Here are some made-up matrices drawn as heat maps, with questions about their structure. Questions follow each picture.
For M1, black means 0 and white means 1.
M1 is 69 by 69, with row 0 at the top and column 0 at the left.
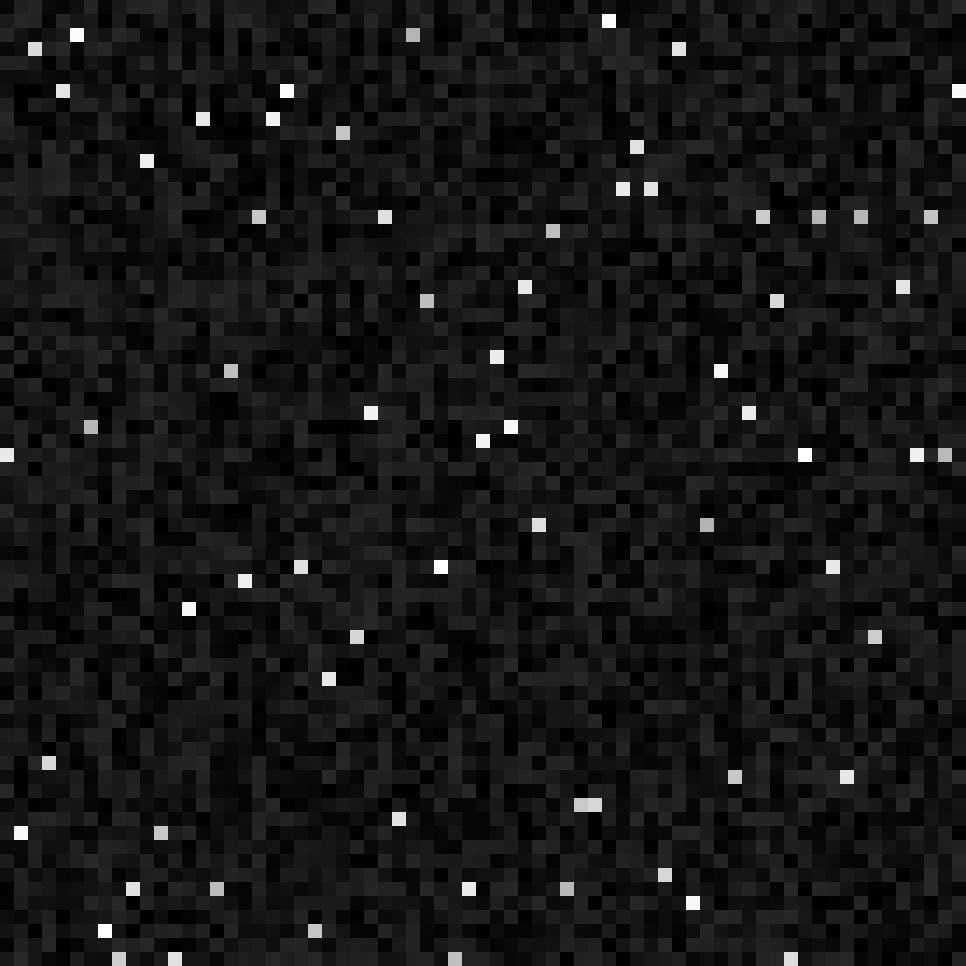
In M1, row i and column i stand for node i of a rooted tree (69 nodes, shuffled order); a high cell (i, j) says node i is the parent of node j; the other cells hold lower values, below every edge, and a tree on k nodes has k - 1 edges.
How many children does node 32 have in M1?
4
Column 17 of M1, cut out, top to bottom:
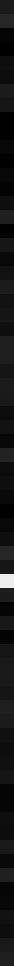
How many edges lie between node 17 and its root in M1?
9
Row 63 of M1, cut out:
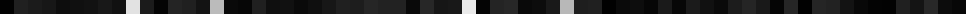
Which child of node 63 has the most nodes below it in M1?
40
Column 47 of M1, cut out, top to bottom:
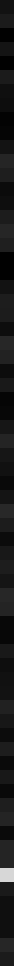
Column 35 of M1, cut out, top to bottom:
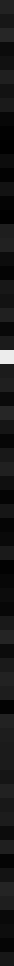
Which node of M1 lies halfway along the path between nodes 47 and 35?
45
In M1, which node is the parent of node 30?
21
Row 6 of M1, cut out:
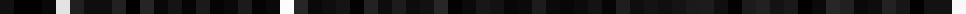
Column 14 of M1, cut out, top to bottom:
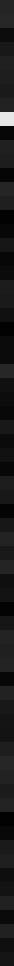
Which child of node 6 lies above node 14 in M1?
68
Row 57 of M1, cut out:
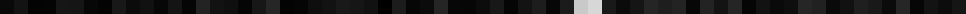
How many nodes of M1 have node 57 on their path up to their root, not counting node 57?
3
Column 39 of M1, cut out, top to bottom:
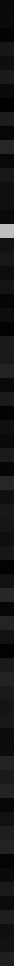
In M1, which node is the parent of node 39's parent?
26
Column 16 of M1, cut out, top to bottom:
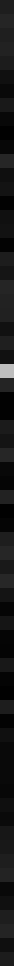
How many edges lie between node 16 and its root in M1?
7
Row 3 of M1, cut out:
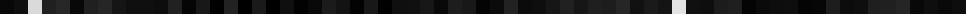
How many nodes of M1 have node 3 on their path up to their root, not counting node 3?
10
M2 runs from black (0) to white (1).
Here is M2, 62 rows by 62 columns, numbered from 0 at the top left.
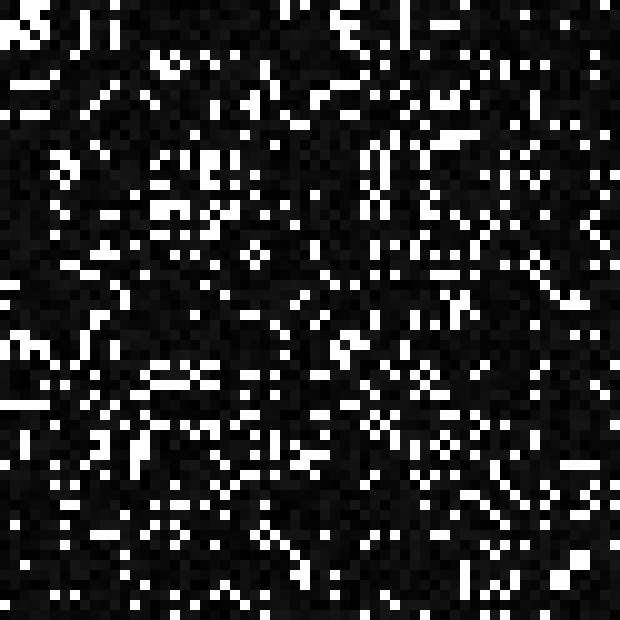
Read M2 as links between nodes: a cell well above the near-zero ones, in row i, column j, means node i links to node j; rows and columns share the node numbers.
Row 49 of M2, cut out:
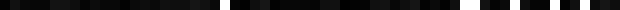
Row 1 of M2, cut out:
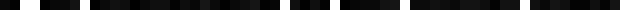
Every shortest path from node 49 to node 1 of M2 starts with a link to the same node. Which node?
node 46
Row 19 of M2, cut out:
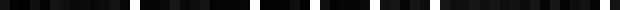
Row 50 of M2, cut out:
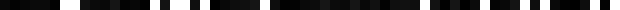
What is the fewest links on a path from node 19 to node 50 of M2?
3
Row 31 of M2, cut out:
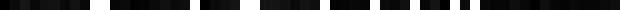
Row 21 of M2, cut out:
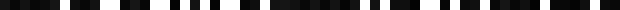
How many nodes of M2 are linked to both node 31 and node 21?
2
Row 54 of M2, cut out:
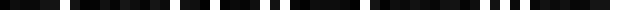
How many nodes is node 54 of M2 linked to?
10
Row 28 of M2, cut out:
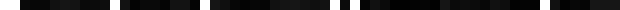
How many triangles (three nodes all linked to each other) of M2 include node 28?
5
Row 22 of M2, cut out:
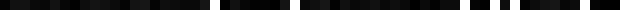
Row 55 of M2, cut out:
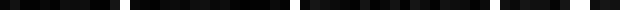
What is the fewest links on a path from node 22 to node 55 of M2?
2
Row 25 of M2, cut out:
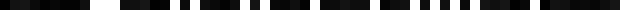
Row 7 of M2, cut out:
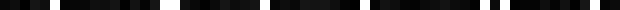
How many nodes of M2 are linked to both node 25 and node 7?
2
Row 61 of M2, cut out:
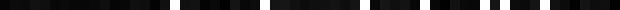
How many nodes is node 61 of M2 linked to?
7
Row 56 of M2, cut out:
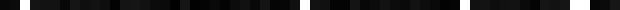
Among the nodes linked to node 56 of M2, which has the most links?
node 2
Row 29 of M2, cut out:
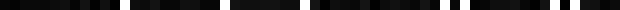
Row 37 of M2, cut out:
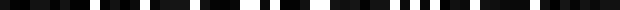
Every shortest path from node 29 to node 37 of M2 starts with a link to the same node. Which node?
node 44
